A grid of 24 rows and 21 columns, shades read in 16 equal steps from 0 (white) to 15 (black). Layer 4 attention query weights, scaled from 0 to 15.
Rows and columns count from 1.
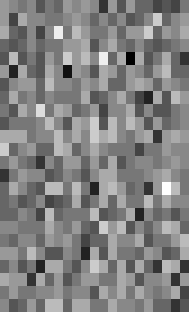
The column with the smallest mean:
13
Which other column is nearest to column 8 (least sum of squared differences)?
4
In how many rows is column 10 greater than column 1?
11
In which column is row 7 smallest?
6
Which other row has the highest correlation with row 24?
3
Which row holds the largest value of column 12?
1
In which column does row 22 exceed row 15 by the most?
20
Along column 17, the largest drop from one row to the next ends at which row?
16
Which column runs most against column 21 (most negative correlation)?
12
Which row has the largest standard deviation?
5
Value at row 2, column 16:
9
